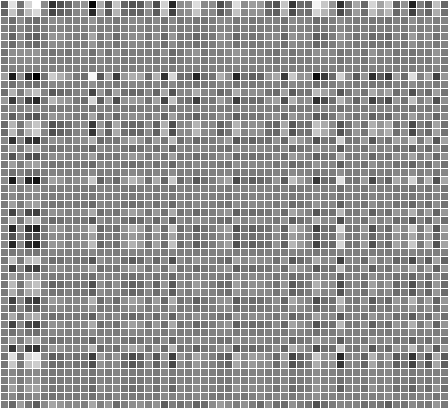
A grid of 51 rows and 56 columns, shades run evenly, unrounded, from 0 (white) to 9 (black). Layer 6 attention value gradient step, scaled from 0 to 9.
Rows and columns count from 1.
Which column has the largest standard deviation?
5
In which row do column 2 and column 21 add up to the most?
10
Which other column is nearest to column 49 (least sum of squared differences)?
21
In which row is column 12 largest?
1
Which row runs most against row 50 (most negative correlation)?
51
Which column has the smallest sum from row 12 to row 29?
43
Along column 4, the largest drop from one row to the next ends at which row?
45
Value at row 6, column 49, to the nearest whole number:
5
